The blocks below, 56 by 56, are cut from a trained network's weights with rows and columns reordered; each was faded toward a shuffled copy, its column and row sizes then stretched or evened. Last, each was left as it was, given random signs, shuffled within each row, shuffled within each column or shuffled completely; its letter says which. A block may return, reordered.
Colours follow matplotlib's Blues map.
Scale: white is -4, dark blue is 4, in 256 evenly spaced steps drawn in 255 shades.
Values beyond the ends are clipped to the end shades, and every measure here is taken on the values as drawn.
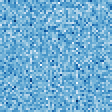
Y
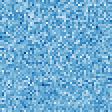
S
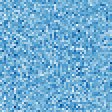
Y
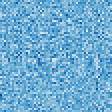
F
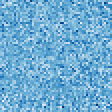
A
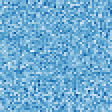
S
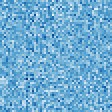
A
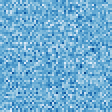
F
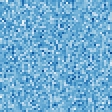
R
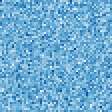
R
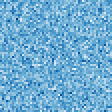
R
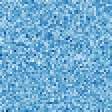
R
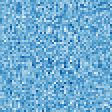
F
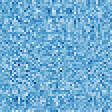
F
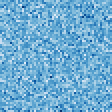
S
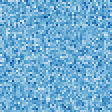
S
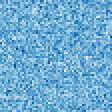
R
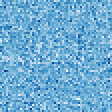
A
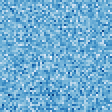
S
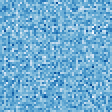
A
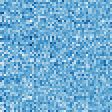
F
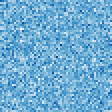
Y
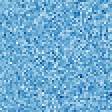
Y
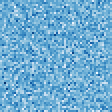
Y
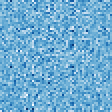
F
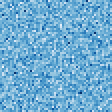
R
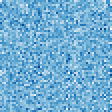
A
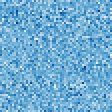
S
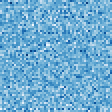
S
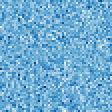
S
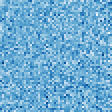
A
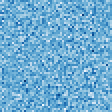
Y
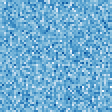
R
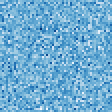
A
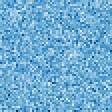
R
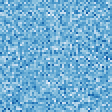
A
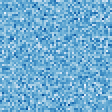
S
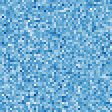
Y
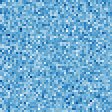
Y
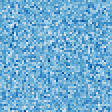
A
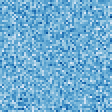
Y
